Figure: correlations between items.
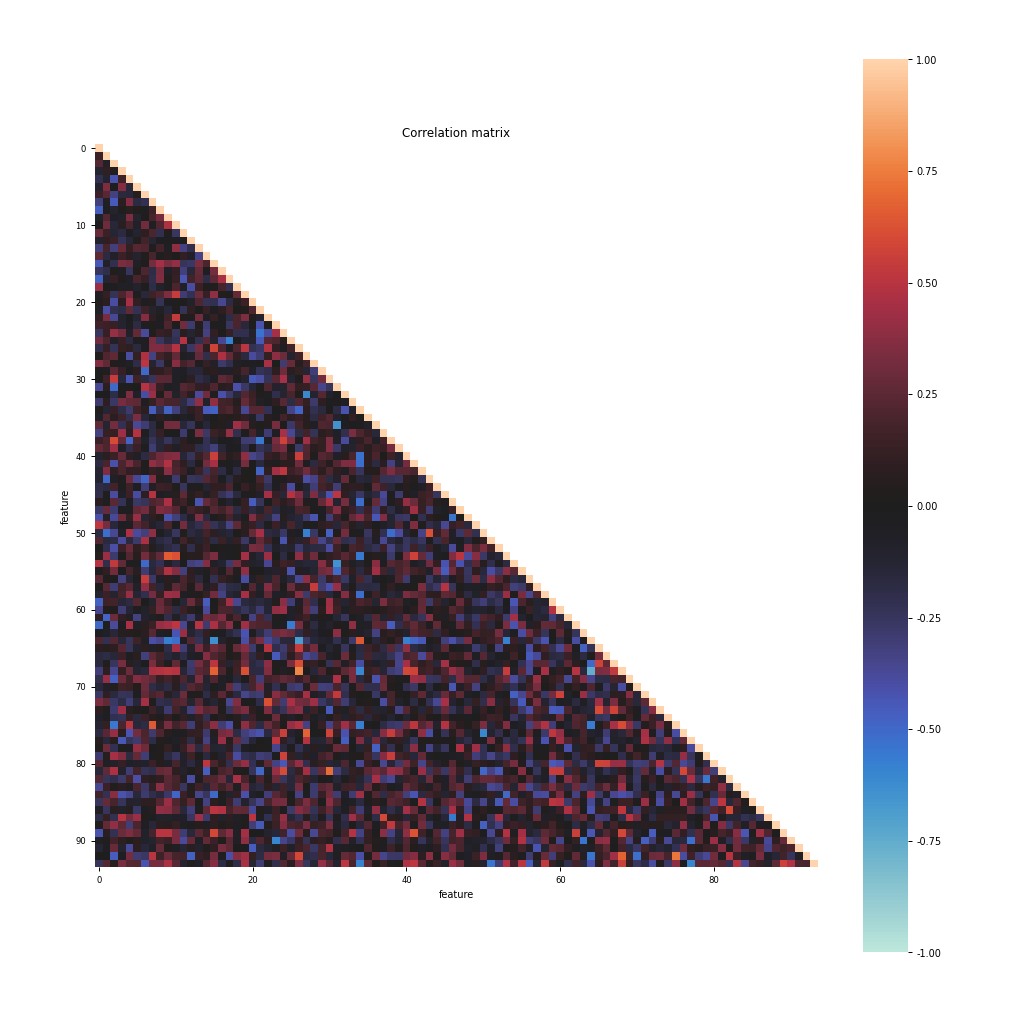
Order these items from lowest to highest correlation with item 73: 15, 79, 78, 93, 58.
78, 79, 93, 58, 15
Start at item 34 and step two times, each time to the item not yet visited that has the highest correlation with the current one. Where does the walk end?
84
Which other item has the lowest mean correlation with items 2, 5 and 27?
50
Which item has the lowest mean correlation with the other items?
64
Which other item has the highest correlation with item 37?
87
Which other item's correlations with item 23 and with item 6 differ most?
24
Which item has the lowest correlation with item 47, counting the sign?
54
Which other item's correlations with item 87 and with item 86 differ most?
46
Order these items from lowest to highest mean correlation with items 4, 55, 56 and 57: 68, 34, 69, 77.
34, 77, 68, 69
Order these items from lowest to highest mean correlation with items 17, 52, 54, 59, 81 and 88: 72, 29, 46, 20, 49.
72, 20, 49, 46, 29
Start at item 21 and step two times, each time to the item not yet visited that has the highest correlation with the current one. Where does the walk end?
43
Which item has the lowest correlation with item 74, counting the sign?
90
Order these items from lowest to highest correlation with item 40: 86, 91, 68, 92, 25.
25, 91, 92, 86, 68
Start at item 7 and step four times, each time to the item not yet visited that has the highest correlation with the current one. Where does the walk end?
26
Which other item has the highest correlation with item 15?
68
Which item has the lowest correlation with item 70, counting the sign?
92
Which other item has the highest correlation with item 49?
0
